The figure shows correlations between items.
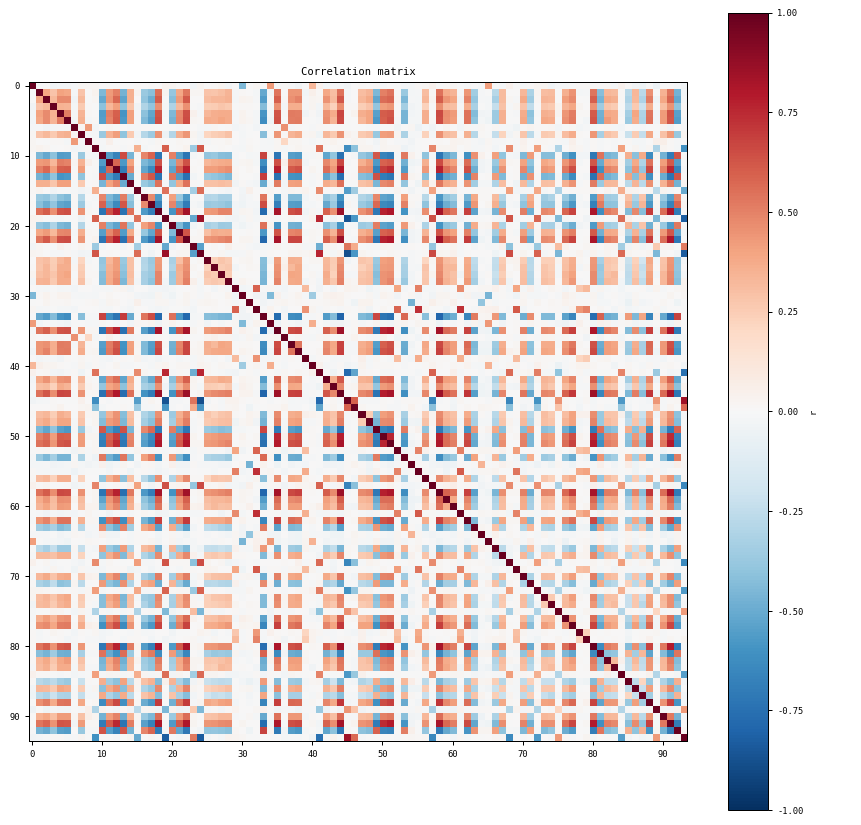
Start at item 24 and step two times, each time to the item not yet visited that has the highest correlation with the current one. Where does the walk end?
41
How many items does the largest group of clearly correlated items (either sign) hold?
59
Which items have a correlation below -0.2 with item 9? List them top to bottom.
23, 45, 46, 75, 89, 93
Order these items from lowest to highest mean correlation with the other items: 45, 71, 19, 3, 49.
49, 71, 45, 19, 3
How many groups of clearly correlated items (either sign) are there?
6
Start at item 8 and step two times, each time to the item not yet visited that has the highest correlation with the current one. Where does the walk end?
36
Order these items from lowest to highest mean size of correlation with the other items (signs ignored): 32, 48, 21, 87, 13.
32, 87, 48, 21, 13
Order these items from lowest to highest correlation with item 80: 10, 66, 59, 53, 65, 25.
10, 53, 66, 65, 25, 59
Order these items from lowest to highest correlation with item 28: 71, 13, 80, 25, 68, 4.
13, 71, 68, 25, 4, 80
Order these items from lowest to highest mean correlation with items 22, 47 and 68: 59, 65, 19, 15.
65, 15, 19, 59
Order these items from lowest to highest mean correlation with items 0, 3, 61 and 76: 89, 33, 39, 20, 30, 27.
33, 20, 30, 89, 39, 27
